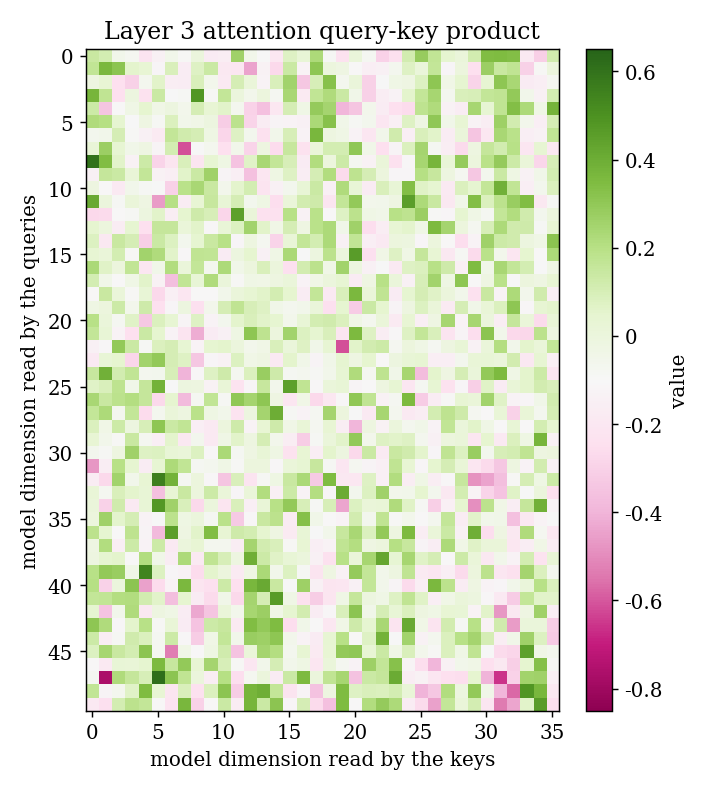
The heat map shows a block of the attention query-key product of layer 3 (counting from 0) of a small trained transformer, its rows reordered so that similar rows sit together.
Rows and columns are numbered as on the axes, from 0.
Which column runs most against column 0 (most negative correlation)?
23
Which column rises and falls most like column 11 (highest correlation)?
32
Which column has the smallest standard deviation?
28
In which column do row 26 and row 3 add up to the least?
7
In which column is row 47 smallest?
1
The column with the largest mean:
0
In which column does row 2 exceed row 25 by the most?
31
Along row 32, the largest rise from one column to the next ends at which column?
18
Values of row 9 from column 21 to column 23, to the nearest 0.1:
0.1 0 -0.1
